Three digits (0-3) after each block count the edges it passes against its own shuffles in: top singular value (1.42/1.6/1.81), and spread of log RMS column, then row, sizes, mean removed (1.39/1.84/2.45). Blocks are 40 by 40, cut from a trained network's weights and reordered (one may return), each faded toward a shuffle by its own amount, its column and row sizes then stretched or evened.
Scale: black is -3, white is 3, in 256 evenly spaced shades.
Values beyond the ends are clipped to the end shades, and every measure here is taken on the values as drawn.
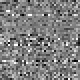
1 0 3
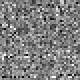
0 0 1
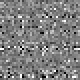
1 2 3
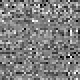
2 0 3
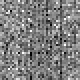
1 2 0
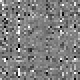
1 3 2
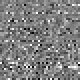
0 0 3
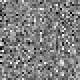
0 2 0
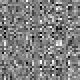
3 3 1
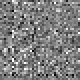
1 2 2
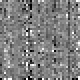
2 3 1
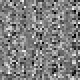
3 3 0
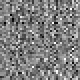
2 2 0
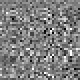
3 2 2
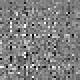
0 2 3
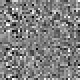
3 2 2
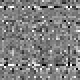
3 1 3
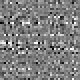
3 2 3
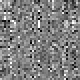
3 3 1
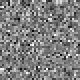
2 0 2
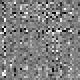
2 3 2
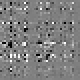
1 3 3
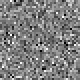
0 0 1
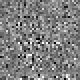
0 2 2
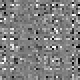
3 3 3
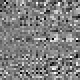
3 2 3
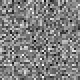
2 0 0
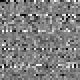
0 0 3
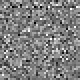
1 0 0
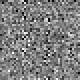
0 1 1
